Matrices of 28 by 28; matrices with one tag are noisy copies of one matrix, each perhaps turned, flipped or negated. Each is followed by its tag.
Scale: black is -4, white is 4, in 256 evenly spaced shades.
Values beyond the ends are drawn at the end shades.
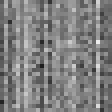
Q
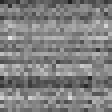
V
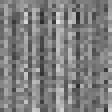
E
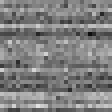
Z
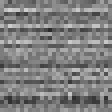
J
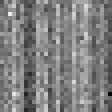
V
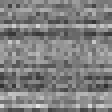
Z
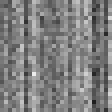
Z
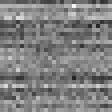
Z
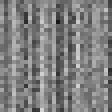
E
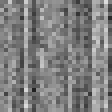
Z
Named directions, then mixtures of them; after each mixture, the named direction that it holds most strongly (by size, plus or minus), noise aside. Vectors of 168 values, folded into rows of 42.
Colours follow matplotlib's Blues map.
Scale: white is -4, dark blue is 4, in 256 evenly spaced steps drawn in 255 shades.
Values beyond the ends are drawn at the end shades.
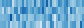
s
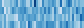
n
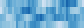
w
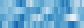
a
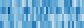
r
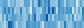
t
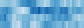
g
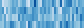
n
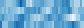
a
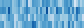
r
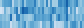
s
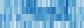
w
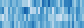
r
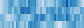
w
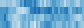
g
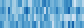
r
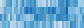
w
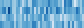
r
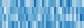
n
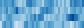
a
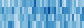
n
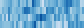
w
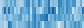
t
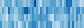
r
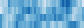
w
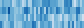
r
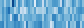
s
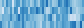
s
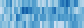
w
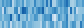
s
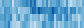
g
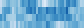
w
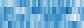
a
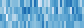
t
